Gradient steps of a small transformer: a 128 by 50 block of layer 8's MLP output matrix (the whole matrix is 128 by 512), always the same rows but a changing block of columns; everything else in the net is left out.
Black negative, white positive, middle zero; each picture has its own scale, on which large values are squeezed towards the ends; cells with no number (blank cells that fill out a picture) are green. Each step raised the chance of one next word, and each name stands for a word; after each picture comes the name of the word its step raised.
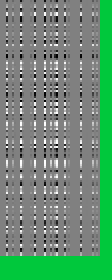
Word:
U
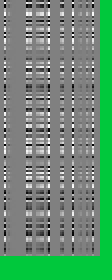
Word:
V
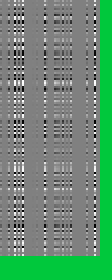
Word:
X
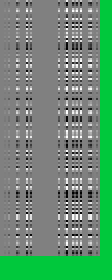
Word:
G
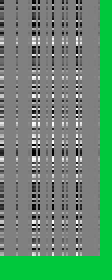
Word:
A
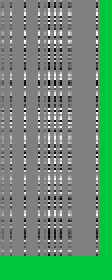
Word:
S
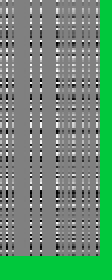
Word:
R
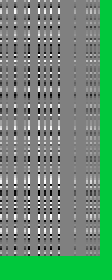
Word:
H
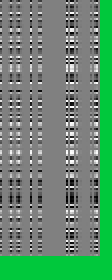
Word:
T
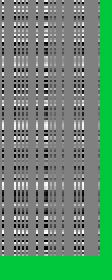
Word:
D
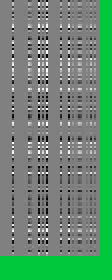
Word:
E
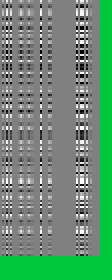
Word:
H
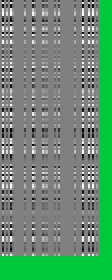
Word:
V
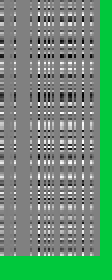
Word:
U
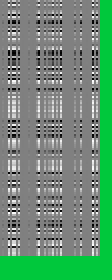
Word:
X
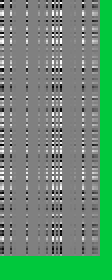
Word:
V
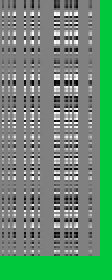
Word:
S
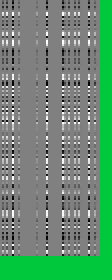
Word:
S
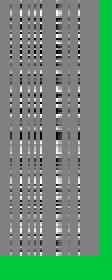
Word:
H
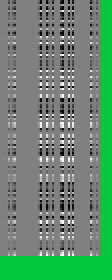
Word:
A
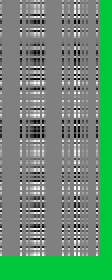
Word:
X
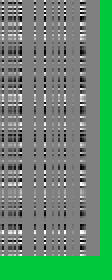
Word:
D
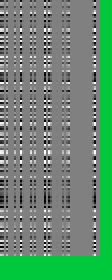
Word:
T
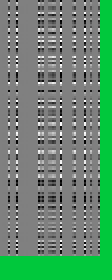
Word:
T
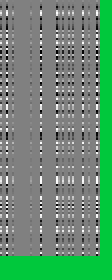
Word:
H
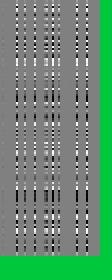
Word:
E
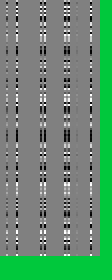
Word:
D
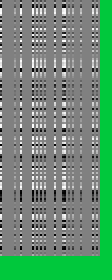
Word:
V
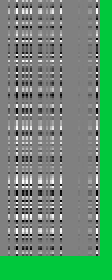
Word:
H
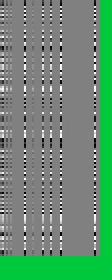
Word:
G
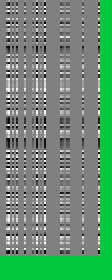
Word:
G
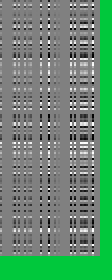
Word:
E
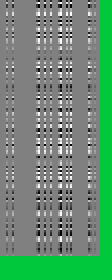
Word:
V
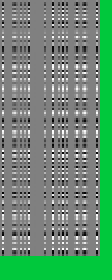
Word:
G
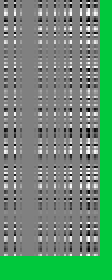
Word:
V
